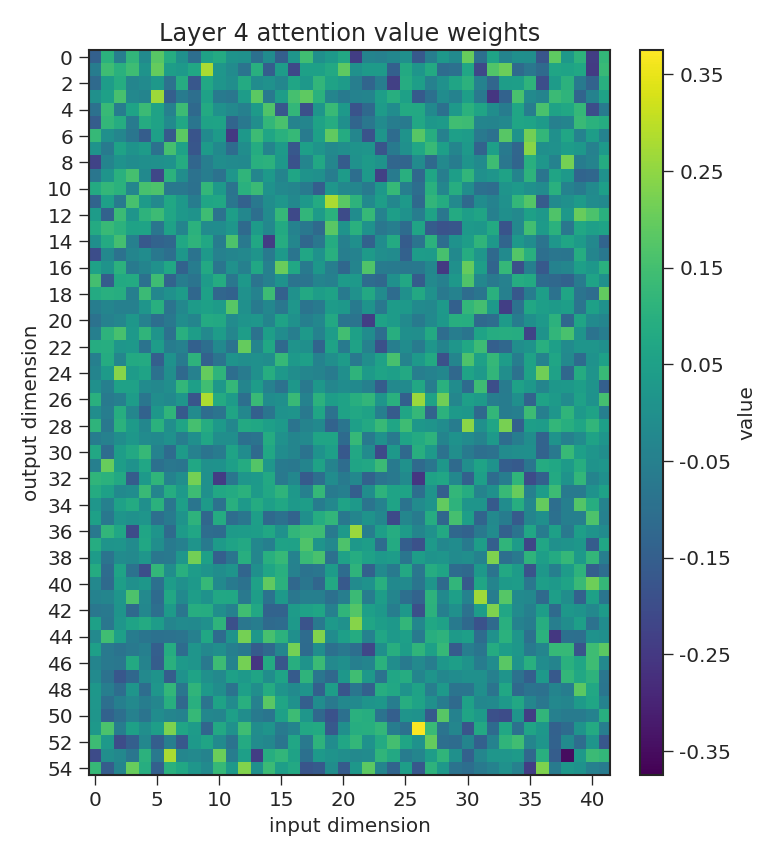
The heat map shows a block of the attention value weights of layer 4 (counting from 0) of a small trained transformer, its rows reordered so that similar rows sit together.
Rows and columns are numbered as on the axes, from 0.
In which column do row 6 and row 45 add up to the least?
22
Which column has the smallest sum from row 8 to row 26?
23
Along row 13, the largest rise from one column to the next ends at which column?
19
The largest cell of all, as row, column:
51, 26
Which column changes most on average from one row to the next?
32
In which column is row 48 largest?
39
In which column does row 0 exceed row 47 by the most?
37
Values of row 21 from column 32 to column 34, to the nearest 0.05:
0.1 0.1 0.1
